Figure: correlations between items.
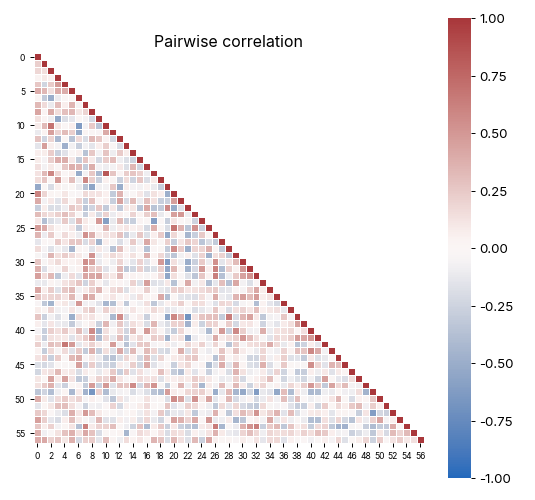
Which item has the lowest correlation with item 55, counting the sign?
13
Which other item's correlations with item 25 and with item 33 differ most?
20
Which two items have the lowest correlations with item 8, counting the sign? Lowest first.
49, 19
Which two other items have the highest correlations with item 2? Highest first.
10, 17
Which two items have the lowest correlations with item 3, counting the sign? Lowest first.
9, 12
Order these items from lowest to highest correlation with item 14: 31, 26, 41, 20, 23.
31, 26, 20, 41, 23
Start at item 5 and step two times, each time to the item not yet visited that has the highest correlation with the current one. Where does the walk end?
4
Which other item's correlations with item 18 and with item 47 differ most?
7
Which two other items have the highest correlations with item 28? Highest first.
38, 20
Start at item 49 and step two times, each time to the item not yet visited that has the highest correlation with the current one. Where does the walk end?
22
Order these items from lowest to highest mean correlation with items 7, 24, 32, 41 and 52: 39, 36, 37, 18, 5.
36, 39, 5, 37, 18
